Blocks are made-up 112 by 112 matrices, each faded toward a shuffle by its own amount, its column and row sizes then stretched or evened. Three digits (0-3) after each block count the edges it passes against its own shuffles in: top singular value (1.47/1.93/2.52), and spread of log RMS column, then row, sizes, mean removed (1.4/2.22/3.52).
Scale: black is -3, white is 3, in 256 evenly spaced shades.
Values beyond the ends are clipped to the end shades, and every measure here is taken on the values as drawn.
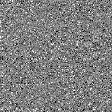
2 1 1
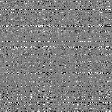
2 2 3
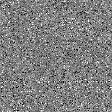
1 1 1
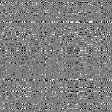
3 1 3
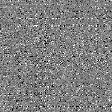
2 1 2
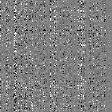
1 3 2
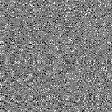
3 0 1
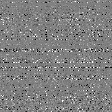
1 1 3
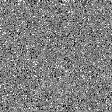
1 0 1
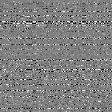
3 0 3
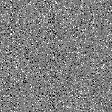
2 1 0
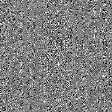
1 2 0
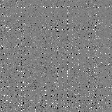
0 2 2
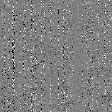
0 3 0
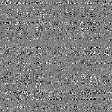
2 2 3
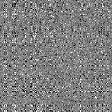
3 2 2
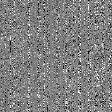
1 3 0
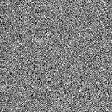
2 1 0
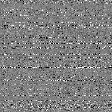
2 1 3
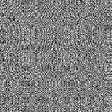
3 1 0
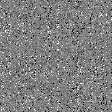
0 2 1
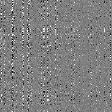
2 3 1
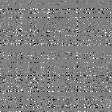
1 2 3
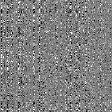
2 3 1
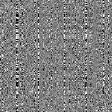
3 3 0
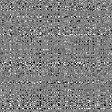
3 2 3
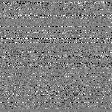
1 0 3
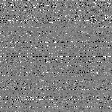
1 0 3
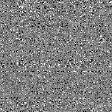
1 2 2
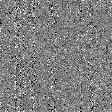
0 2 0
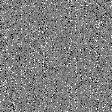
0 2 0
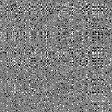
3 2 2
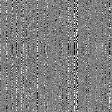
3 3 0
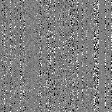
0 3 0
